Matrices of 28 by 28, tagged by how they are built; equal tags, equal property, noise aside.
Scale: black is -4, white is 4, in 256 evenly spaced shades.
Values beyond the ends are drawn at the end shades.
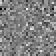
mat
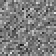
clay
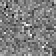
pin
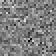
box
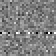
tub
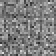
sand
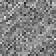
clay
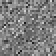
clay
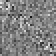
pin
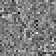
box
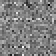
tub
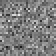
tub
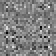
mat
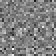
mat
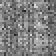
sand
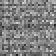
sand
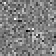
pin
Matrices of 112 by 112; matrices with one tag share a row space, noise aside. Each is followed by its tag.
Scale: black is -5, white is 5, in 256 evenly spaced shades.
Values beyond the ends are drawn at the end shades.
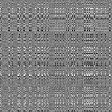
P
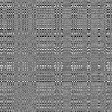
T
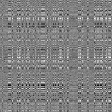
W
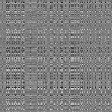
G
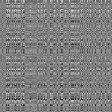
G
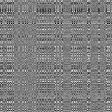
T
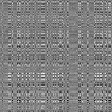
W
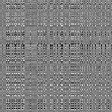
G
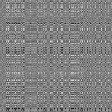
G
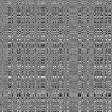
W
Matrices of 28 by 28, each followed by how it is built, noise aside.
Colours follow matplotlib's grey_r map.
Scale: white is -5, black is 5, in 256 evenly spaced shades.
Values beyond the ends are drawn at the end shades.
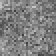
smooth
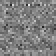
repeating columns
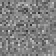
low rank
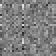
low rank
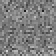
repeating columns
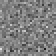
low rank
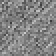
Hankel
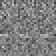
repeating columns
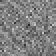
Toeplitz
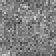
smooth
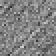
Hankel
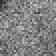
smooth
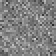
Toeplitz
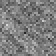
Toeplitz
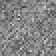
Hankel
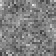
smooth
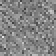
Toeplitz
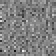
low rank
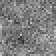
smooth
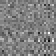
low rank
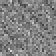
Toeplitz
